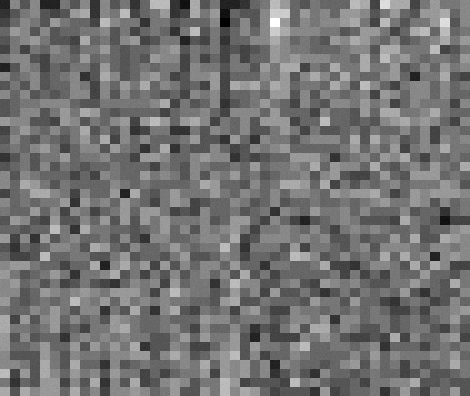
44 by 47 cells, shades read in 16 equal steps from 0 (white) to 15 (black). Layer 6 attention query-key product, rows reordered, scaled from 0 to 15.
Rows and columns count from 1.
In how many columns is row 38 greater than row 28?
19
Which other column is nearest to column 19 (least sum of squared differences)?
10
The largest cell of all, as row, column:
3, 23
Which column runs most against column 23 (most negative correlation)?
28
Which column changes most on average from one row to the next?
15
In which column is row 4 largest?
18
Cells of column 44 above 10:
4
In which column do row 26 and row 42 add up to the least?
6
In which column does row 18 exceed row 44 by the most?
1
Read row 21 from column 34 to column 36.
11 8 10
